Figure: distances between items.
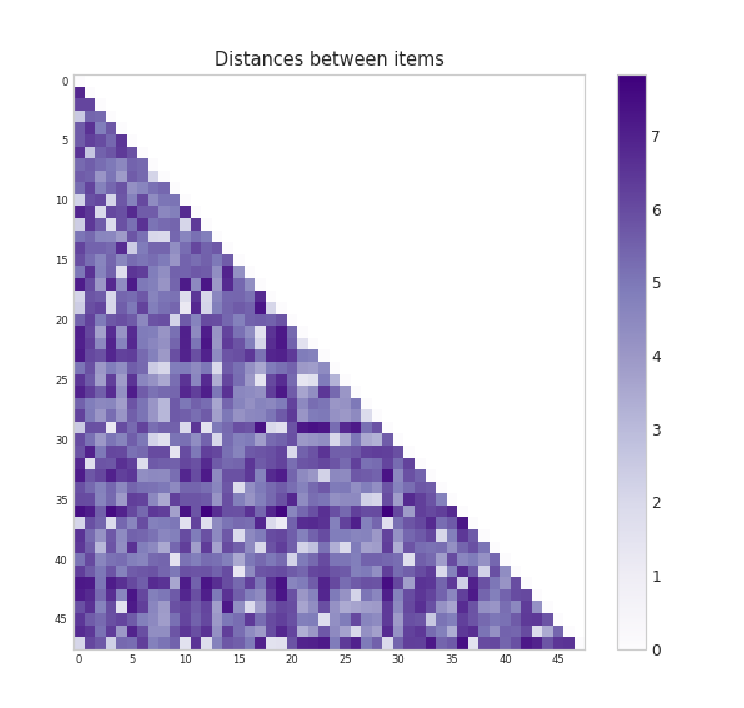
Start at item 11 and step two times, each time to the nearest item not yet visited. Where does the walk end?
39
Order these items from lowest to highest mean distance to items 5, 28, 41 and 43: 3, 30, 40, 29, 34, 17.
34, 30, 40, 17, 3, 29
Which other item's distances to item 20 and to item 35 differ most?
31
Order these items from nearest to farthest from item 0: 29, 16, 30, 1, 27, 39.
29, 16, 27, 30, 39, 1
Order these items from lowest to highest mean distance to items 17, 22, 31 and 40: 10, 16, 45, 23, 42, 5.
42, 16, 45, 23, 5, 10
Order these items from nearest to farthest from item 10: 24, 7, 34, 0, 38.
0, 7, 24, 34, 38
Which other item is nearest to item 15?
41
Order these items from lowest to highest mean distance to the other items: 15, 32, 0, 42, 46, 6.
15, 46, 6, 0, 32, 42
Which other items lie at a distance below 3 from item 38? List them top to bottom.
15, 34, 41
